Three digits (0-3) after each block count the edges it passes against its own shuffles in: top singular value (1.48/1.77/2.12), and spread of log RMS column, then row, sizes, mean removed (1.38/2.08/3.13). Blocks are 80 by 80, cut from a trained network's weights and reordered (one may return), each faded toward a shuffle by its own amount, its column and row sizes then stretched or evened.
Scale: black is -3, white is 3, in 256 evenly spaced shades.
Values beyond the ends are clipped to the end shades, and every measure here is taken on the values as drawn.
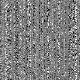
1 3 0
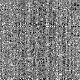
2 0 2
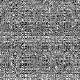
3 2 0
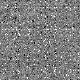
0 2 0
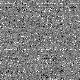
0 1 1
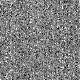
0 1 0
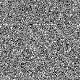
0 0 1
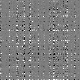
2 3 2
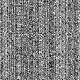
3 0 0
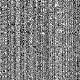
3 1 1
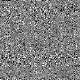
0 2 2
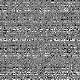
3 2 3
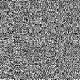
2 1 1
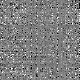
0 3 2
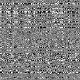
3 1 3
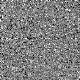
0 1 1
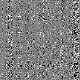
0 3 2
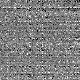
2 1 2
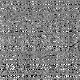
1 0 3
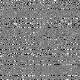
0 1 3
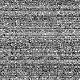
3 1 0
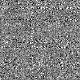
0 1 2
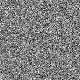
0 0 0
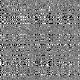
3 2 3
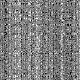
3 2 2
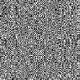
3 2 0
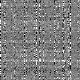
2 3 0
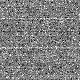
1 0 0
